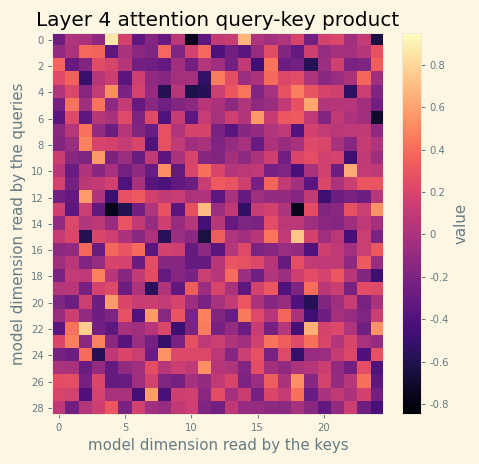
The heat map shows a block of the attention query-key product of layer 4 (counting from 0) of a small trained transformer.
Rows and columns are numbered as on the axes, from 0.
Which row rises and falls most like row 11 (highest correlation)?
2
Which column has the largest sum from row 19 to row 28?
11
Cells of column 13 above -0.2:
24
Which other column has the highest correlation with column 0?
16
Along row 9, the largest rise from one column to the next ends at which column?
3
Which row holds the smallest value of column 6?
27
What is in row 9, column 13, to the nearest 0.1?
0
